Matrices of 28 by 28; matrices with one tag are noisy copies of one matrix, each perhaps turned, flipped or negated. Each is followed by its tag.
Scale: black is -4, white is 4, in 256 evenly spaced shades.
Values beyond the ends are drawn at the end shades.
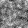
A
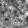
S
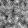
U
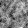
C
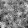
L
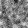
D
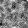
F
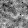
C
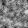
D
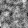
F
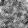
L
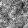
C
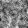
A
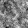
C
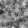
D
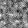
U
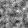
U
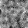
A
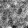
S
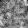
L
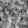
A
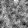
D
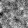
S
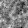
C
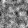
F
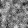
D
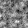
U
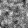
F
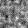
U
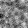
D
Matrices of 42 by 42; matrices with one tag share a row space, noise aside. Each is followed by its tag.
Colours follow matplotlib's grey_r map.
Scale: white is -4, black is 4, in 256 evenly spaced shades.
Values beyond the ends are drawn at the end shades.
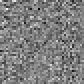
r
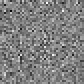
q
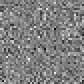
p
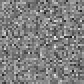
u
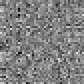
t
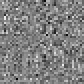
u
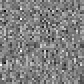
q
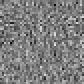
p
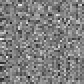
t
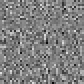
q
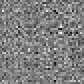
u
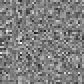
t
